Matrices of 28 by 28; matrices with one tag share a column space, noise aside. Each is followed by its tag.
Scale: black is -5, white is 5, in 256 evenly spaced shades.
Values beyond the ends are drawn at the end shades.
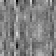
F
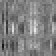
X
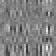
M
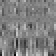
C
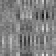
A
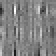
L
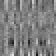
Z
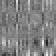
Z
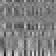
C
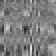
M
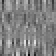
Z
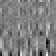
C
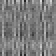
F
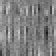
L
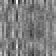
F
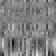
C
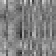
F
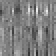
L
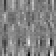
Z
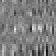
M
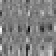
M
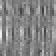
L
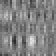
A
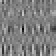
M
